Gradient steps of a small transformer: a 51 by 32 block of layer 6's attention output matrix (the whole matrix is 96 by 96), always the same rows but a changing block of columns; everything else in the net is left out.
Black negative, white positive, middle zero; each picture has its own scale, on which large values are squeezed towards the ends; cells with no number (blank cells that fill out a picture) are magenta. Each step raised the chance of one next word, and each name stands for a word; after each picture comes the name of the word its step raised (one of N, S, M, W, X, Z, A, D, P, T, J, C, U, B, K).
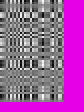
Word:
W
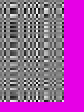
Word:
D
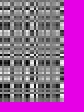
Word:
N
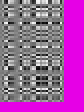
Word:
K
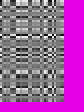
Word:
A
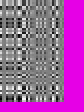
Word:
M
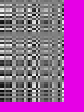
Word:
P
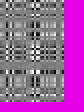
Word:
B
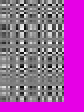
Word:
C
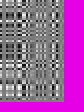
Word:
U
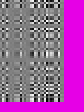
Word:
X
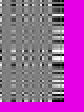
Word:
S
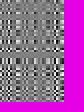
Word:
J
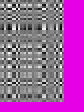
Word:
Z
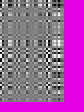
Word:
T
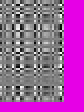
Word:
C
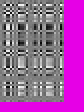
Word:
C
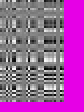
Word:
J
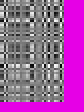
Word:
U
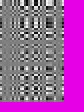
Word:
M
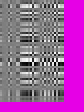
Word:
T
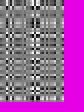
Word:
M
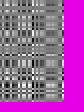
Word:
N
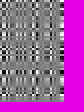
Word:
B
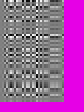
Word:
A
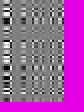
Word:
K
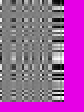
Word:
J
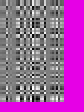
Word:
M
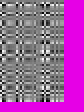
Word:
S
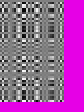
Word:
D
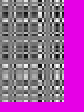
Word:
U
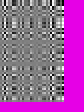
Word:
M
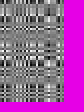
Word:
P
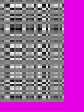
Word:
Z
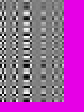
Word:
A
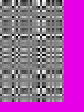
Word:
A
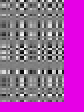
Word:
B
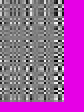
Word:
K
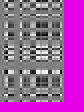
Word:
B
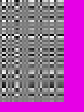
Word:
A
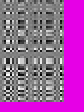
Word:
J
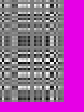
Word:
T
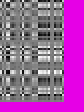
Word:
B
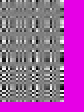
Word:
J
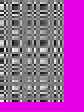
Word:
S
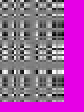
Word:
B
